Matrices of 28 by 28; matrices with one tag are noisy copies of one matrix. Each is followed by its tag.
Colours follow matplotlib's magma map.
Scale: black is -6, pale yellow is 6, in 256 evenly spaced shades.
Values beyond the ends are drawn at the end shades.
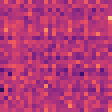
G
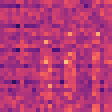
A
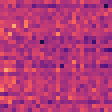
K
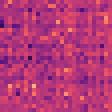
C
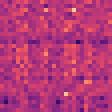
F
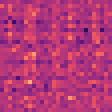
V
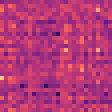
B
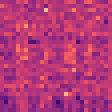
F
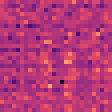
A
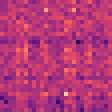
F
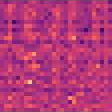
V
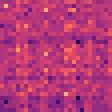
F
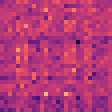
F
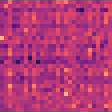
C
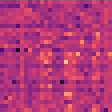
A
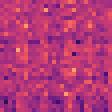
F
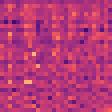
V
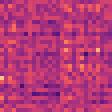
B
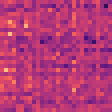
K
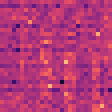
A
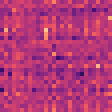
G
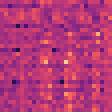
A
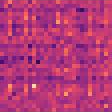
C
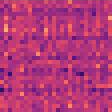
G
